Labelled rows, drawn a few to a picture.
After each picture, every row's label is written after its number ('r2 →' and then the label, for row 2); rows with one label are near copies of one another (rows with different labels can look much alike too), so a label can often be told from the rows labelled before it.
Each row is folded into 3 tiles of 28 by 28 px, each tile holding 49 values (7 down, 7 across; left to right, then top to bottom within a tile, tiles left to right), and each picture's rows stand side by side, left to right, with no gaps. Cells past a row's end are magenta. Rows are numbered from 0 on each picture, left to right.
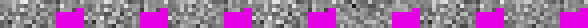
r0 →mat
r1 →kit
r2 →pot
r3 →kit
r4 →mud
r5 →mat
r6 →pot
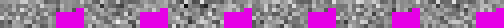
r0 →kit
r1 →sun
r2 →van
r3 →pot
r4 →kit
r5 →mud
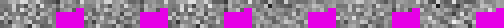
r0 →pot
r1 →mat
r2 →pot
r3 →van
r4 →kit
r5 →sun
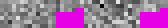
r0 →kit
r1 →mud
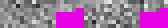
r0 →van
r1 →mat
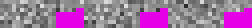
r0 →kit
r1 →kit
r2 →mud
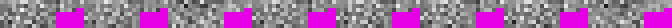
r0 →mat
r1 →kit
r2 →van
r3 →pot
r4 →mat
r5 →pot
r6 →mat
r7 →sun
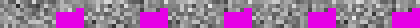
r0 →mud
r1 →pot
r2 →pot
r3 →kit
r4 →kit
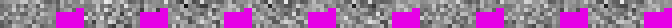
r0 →pot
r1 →kit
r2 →van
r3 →mud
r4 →sun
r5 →pot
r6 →kit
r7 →mud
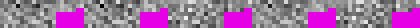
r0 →van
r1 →mud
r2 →kit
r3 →mud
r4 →mat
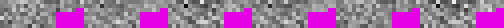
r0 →pot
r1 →sun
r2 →mud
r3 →sun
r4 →pot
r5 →mud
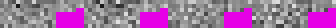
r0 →van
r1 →van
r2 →kit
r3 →kit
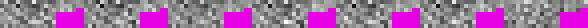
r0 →mud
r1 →van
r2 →van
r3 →sun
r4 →sun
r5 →van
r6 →kit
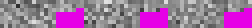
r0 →mud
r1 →kit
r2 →mat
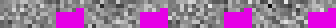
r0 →pot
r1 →van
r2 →pot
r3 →mud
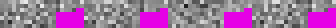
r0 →mat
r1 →kit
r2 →van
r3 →mat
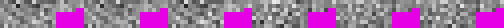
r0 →van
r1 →van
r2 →van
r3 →kit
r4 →kit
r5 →mat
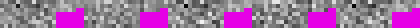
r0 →mud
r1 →mat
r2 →sun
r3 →mat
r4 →van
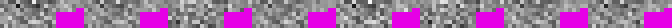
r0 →mud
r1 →mud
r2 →mat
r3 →sun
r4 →mud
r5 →mat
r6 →sun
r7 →van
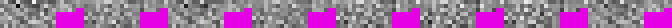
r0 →mud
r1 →mat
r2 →van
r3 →mat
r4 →mat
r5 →mat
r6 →kit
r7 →mud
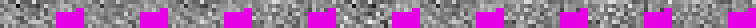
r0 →mud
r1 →sun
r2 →van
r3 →kit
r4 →sun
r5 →sun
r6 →kit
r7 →kit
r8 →pot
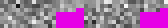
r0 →sun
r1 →mat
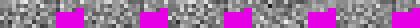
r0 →mat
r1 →mat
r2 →pot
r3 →sun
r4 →pot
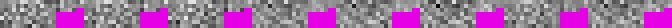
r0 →pot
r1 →mat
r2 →kit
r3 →mud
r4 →sun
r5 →mud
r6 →kit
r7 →van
